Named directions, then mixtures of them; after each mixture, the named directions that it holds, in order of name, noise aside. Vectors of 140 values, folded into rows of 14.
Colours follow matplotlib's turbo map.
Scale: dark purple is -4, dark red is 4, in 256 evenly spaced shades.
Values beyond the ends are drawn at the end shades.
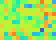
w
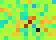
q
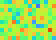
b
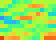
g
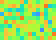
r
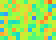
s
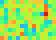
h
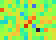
q.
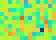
b, r, w.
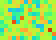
b, r.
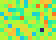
r, w.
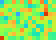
b, h, w.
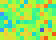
g, r, s.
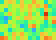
g, h.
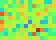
q, r, s.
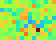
b, q.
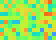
s, w.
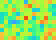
g, s.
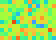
b.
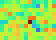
b, q.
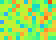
b, h, s.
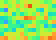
g, h, w.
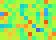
h, q, r.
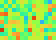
s.
